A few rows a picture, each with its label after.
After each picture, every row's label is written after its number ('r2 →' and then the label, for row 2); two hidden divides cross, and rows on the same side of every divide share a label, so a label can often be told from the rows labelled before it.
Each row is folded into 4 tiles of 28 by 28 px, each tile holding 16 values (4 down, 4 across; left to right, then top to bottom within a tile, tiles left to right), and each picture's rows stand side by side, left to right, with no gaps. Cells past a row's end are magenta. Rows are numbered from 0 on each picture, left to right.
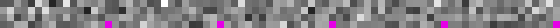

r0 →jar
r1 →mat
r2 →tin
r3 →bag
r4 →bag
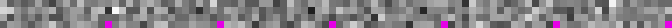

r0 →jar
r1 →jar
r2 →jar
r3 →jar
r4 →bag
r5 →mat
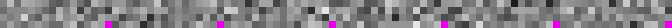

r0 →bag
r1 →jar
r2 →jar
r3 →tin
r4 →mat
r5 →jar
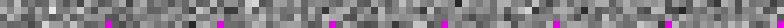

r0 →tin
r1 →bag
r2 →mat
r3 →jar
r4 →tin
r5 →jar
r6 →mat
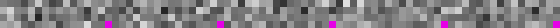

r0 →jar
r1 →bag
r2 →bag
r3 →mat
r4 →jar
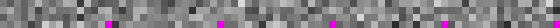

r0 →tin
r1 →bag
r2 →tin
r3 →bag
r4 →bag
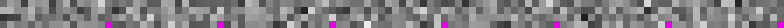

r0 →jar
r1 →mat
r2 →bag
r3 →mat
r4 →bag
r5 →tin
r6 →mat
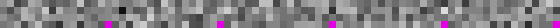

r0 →bag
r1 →mat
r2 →jar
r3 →tin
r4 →bag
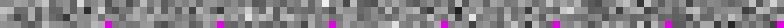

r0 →jar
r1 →bag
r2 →bag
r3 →tin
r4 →bag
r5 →tin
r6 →bag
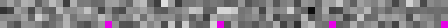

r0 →mat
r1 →mat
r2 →jar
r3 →bag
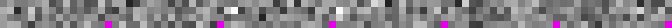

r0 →jar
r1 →bag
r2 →jar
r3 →jar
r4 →tin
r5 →tin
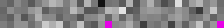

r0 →tin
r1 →jar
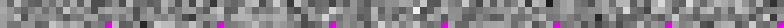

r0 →tin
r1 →tin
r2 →mat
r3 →tin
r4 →tin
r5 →jar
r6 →tin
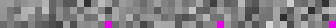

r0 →bag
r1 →tin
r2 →tin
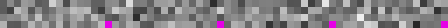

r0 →mat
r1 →tin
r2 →bag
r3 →bag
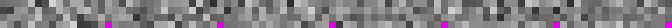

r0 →mat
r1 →tin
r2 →mat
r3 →jar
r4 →jar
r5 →tin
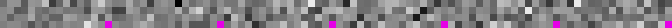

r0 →jar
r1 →mat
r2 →tin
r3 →tin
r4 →tin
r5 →tin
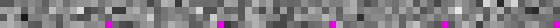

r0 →tin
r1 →mat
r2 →bag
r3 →tin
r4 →jar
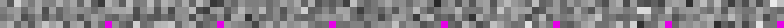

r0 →tin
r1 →tin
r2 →tin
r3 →tin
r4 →tin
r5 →mat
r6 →bag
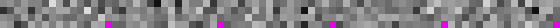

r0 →mat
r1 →mat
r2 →bag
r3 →bag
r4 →jar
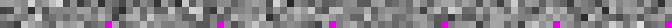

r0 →mat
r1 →mat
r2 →mat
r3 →jar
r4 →jar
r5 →tin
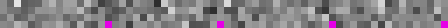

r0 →tin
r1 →mat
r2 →mat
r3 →jar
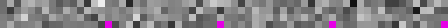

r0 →bag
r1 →bag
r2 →bag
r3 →bag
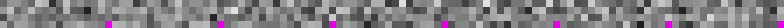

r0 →jar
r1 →jar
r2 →jar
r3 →jar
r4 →bag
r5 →bag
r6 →mat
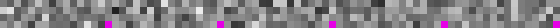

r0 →jar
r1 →mat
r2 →mat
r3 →mat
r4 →jar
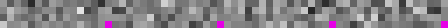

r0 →tin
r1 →mat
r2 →tin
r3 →mat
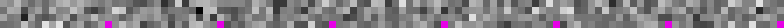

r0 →tin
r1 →jar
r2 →bag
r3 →jar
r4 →bag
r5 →jar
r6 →tin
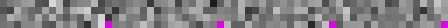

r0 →mat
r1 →mat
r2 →tin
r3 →jar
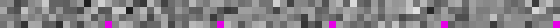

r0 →bag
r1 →jar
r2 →mat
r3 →tin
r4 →bag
